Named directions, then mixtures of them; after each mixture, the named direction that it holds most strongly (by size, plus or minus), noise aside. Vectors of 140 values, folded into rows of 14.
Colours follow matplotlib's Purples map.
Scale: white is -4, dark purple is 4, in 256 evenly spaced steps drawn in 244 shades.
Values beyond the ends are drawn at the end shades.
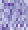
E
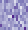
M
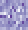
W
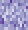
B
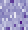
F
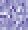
W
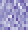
M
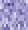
E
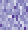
M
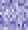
B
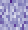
B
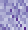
M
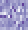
W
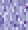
B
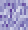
W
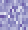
W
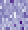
F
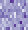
F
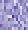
M
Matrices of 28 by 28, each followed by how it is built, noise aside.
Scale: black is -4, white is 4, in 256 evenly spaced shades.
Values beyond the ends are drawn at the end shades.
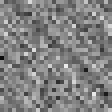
Toeplitz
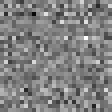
uneven rows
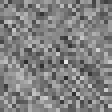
Toeplitz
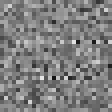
uneven rows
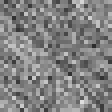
Toeplitz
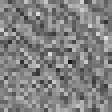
Toeplitz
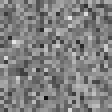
noise
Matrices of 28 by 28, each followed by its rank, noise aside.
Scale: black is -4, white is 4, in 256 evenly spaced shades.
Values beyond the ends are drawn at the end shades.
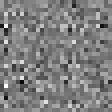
five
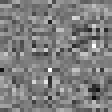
four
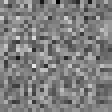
four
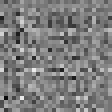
five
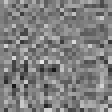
five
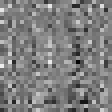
four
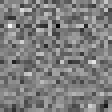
five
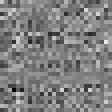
four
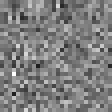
five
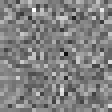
six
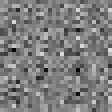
five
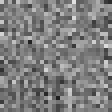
seven
